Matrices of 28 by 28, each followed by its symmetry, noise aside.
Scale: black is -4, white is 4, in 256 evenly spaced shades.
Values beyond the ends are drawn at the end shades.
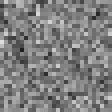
antisymmetric.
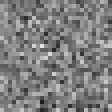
antisymmetric.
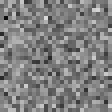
mirrored top to bottom.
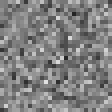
symmetric.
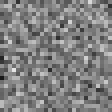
no symmetry.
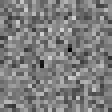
same after a half turn.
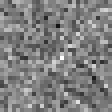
symmetric.
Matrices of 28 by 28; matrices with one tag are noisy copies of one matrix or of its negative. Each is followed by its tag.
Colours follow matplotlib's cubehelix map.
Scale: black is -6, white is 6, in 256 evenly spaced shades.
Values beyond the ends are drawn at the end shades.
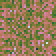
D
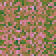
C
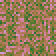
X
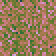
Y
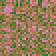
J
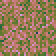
Y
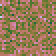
J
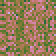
X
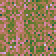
X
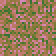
J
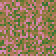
C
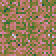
J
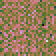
Y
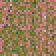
Y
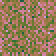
Y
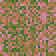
Y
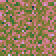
C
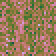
X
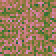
D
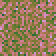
Y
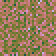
Y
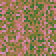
X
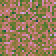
J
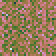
Y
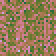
X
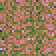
C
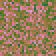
C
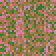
X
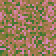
C
